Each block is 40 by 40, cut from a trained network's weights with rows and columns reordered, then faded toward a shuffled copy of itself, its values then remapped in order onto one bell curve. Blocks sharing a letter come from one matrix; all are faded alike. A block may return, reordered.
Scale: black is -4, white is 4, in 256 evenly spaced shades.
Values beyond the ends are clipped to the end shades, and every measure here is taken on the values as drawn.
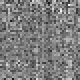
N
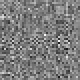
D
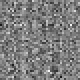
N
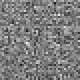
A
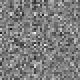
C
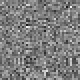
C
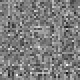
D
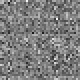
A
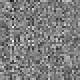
C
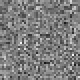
D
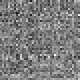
D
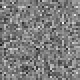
N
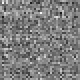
D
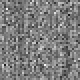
N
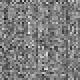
N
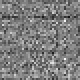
A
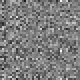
C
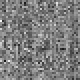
N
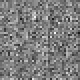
N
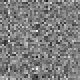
C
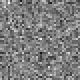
C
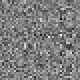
C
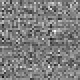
A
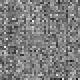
N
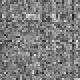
N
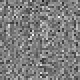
D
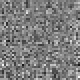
D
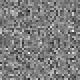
D
